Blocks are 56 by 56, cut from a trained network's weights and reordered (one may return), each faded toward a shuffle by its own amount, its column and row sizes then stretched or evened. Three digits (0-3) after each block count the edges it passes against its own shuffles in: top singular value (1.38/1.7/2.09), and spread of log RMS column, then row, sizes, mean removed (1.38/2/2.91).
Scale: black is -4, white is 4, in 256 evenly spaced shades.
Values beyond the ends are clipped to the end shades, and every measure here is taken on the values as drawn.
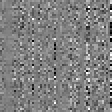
3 3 1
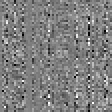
2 3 0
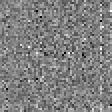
0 2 1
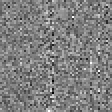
0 2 0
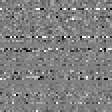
1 0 3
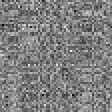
3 0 1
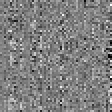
1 3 1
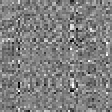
3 2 2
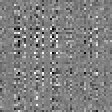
3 3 2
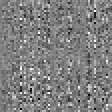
1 3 1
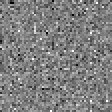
0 1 1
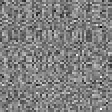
3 0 1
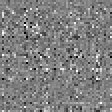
0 2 2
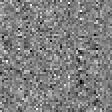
2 2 0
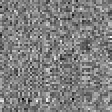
3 1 1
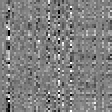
3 3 0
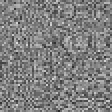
3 0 1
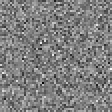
2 1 0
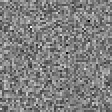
0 1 0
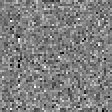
1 1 0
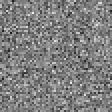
1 0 0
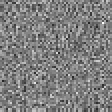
3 1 0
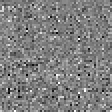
0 1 2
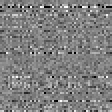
3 0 3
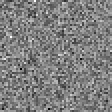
0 1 0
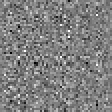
2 2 0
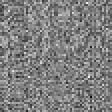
2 1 0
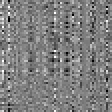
3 3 1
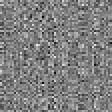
3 2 1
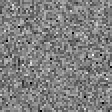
0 0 0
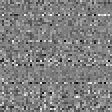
2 1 3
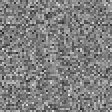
2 0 0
